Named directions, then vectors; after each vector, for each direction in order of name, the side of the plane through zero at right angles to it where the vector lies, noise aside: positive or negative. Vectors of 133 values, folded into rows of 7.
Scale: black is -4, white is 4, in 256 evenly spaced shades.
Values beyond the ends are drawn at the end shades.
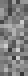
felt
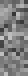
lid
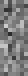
positive, negative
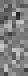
positive, negative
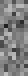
negative, positive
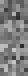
positive, negative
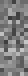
negative, negative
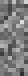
positive, negative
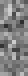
negative, positive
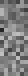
positive, positive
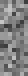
negative, positive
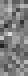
negative, positive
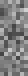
negative, negative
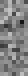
negative, positive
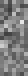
positive, negative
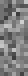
positive, negative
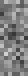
negative, negative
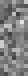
positive, negative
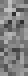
negative, positive
